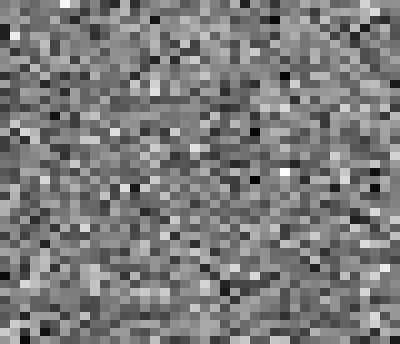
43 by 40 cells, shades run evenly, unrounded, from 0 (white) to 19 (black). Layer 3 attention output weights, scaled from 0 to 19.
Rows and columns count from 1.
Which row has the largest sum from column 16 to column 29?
21
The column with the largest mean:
1
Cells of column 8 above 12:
10
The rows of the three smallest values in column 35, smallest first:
23, 14, 22
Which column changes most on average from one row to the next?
38
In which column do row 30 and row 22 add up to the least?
35
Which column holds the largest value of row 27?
15
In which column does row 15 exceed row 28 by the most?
6
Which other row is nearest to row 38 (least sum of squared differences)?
25
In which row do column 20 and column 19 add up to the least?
8
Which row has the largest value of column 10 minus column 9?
29
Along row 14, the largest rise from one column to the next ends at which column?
40
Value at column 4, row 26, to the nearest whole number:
13
